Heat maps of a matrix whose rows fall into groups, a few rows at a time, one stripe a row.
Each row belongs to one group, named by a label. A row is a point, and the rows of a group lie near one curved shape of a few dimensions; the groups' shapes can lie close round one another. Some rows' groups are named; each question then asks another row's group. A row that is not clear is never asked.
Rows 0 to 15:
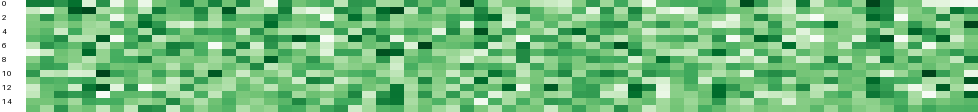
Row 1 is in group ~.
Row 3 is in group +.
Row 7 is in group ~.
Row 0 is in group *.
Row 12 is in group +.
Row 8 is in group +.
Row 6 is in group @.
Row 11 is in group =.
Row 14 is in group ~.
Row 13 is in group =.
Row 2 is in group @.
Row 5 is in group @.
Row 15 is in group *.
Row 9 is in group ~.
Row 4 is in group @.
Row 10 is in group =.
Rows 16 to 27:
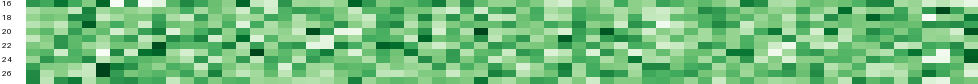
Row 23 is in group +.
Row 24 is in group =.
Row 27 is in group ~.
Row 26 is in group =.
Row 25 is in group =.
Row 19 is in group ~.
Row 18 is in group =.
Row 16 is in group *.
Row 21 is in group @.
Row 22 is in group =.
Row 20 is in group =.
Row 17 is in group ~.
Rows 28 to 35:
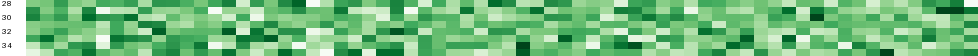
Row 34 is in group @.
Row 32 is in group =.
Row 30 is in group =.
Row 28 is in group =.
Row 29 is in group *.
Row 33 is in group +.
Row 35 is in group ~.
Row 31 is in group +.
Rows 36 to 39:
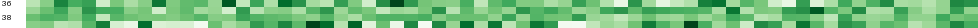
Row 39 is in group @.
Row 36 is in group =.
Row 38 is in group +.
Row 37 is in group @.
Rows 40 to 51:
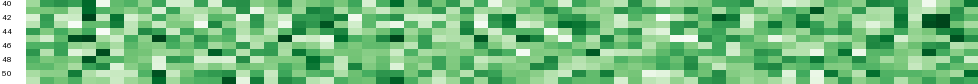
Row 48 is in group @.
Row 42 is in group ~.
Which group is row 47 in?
@
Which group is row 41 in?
@
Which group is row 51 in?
=
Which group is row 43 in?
~
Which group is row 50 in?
=
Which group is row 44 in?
*
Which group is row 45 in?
~
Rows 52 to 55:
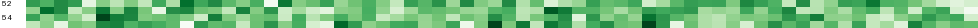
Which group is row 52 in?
*
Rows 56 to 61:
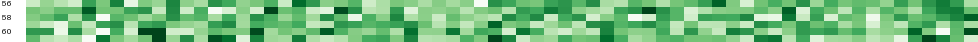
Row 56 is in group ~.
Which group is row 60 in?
+
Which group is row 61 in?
=
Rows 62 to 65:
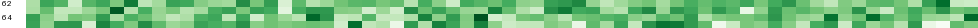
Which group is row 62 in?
+
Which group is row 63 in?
~
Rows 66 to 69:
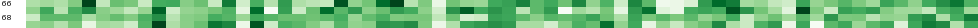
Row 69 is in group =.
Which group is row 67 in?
+
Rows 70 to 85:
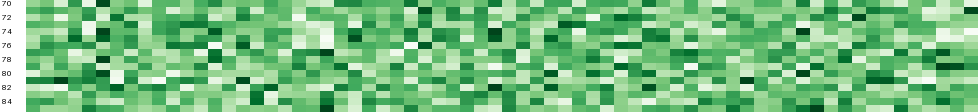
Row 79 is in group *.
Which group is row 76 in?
@
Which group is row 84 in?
~
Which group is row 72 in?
@
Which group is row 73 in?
@
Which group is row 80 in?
+
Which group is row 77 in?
~
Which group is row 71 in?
=
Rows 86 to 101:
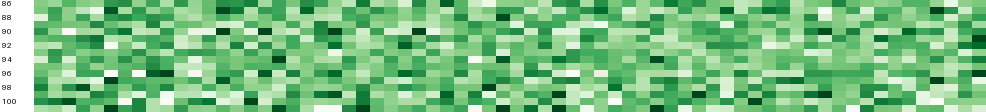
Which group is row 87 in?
@
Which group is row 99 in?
@
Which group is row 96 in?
+
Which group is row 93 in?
@
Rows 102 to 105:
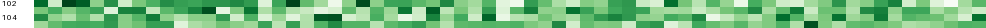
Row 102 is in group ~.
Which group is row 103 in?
@
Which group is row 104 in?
=
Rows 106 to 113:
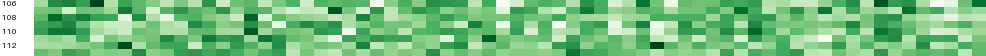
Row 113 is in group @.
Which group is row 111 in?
@
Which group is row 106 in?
=
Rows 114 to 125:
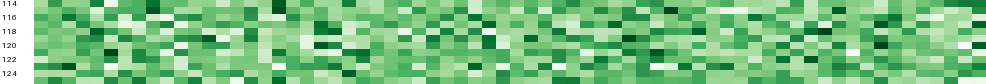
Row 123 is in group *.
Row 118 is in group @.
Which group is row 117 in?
=
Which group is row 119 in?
@
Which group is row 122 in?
+
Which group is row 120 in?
=
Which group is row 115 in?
+
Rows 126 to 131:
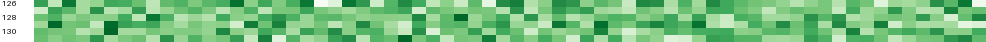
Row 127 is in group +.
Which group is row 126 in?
=
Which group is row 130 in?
@
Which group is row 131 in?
~
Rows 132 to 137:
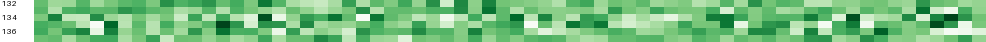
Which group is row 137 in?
@
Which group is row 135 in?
@
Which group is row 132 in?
@
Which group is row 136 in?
*
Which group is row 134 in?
~
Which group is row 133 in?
~
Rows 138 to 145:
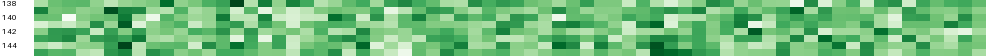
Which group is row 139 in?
=
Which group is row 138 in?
=
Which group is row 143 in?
=
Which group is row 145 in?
~
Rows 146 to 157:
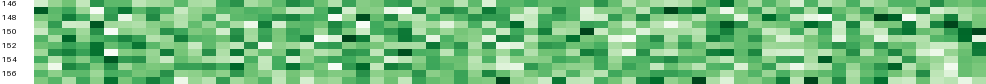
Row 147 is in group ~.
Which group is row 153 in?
=
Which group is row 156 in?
~
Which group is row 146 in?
~
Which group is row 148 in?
@
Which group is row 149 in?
~
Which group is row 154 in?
=
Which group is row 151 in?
=
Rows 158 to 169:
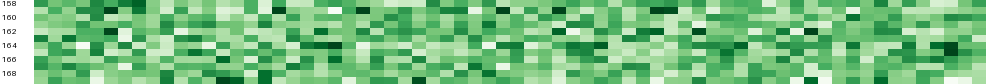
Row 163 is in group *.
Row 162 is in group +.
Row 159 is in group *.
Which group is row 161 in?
@
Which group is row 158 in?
=
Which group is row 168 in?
@
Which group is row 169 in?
*
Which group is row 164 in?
~
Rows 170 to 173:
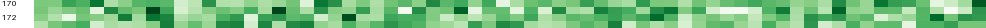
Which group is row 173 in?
=
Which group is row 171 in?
+
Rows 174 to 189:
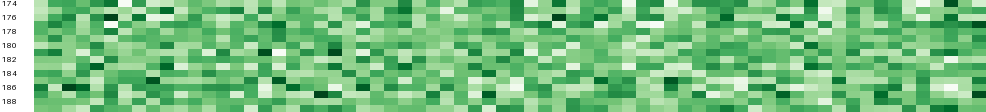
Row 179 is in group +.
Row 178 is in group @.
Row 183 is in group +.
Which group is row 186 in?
~
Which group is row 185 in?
+
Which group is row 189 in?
~
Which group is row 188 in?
@
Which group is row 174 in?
+
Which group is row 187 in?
=
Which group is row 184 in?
@
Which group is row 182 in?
*
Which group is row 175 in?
=
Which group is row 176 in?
+
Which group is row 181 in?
~
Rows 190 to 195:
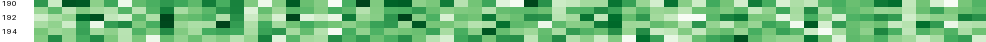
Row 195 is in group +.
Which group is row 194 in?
@
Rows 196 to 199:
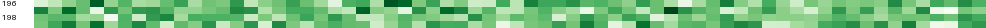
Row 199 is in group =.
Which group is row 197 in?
~
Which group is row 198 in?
*
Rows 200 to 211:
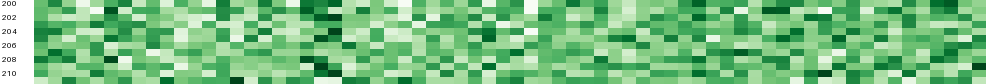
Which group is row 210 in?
@
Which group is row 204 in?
~
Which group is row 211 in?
=
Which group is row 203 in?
=
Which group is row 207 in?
+
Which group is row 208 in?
@
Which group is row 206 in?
*
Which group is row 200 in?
~
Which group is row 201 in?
@
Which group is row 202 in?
@
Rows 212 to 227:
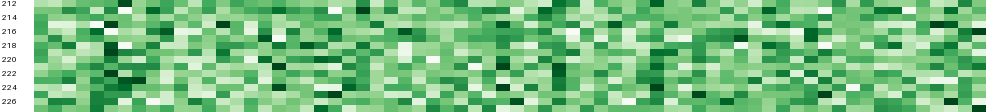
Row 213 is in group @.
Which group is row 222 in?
+
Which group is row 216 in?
+
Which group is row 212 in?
~
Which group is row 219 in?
=
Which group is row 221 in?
*
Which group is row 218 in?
@
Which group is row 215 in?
=
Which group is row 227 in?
=
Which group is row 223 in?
=
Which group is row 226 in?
+
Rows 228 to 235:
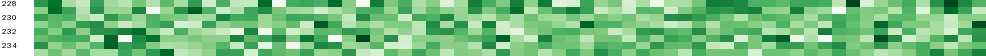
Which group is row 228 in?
~
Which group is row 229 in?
+
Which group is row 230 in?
~
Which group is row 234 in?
=
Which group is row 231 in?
=
